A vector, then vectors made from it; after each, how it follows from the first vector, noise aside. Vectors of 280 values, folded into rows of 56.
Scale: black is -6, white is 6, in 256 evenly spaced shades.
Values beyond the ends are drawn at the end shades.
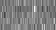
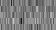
reversed, negated.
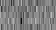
reversed, negated.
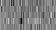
reversed, negated.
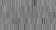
wrapped around, negated, shrunk.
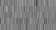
wrapped around, negated, shrunk.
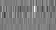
partly zeroed.
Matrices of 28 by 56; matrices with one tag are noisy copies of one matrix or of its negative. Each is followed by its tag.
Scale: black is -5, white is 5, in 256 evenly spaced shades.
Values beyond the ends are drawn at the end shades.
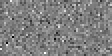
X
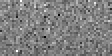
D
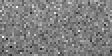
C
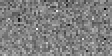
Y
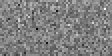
Y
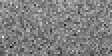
C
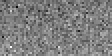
C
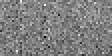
D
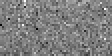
Y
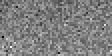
C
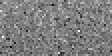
C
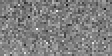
Y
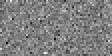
X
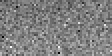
C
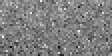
C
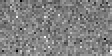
D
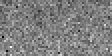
C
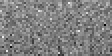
C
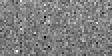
D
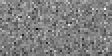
Y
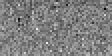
Y
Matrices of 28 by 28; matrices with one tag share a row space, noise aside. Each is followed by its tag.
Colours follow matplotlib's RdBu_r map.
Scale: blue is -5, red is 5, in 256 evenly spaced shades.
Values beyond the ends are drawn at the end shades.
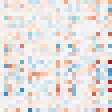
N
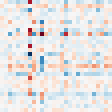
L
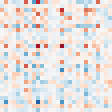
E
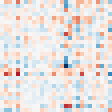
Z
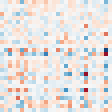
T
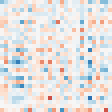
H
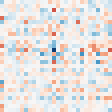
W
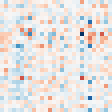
H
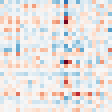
Z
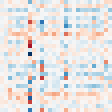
L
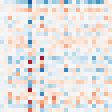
L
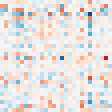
H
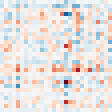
Z
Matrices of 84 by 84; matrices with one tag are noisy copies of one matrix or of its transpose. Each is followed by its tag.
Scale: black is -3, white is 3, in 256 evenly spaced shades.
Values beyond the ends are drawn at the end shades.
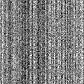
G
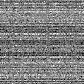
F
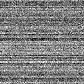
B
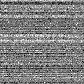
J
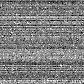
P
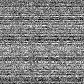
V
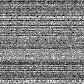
P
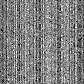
V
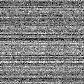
B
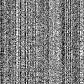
P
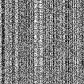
J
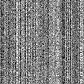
P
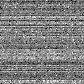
P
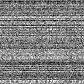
P
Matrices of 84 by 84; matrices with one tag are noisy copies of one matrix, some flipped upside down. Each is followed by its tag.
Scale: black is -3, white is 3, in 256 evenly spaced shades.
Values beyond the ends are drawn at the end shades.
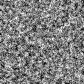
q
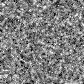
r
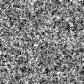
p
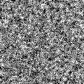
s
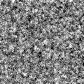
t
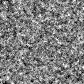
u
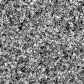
p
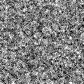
t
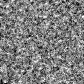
u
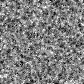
r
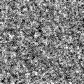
t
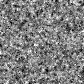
p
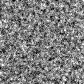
s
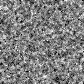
r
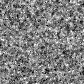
p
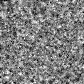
u
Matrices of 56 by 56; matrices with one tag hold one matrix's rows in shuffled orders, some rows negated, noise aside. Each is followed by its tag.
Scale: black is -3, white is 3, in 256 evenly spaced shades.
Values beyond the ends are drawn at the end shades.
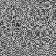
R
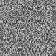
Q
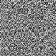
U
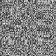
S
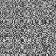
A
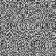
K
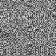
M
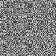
M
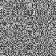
M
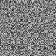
U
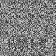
U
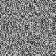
K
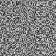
R
